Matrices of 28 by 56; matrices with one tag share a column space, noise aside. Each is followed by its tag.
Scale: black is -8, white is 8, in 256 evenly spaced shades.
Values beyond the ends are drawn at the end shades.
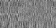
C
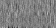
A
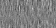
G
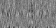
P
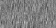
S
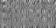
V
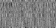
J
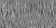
P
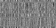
J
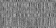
J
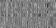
J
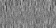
G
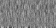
A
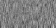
S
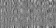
V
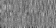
A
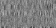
A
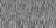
S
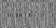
J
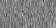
C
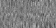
C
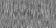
P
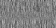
G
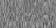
C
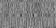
J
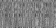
J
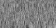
S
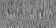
P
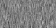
S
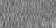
C
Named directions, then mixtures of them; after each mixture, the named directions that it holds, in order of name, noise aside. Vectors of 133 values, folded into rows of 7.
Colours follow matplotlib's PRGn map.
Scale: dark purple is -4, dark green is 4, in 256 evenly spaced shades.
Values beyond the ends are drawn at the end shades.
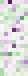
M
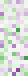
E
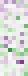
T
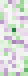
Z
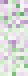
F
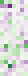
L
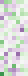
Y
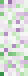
L, M, Z.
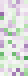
E.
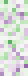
E, F, M.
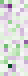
L.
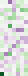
M, Y, Z.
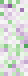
E, L.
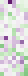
M, T, Z.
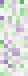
E, L, Y.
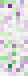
E, L.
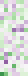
M, Y.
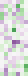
F, Z.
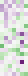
L, T.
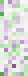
L, M, Z.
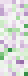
E, T.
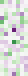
F, M, Z.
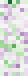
E, L, M.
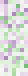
F.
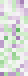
E, Y, Z.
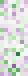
E, L, Y.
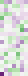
Y.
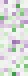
F, Z.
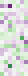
F, L.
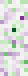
M, Z.
